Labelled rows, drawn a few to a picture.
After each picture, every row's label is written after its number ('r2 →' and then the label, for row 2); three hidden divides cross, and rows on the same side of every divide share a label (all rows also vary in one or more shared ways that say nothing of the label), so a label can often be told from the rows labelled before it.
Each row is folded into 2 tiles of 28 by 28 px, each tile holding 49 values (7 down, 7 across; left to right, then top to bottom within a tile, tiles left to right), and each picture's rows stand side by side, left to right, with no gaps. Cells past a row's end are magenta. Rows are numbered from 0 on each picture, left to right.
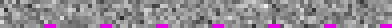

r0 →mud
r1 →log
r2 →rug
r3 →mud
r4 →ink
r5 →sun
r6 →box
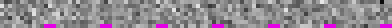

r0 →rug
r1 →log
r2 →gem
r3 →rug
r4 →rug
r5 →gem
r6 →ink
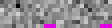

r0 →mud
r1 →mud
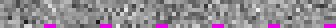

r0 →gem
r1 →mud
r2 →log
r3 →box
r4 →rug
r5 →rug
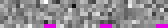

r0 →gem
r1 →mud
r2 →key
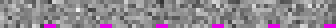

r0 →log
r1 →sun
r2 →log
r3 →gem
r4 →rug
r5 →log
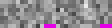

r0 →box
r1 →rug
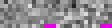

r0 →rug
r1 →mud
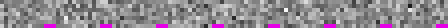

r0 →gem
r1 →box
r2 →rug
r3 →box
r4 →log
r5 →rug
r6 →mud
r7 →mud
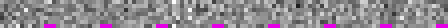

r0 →box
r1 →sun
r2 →box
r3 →sun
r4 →sun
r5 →mud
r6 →log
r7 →ink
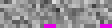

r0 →log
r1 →key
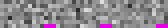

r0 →rug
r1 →gem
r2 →mud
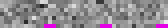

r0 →gem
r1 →ink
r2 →box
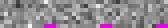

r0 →gem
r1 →sun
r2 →log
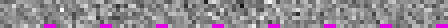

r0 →rug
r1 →rug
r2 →box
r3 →gem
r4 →gem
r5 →log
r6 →mud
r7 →rug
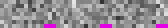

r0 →mud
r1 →ink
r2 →gem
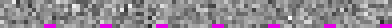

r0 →mud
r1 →box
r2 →box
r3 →rug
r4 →ink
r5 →sun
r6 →rug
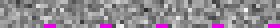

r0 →mud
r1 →gem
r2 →sun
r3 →ink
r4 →sun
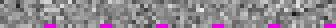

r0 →gem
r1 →log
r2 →sun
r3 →rug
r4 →mud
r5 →key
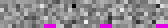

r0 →sun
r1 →mud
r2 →gem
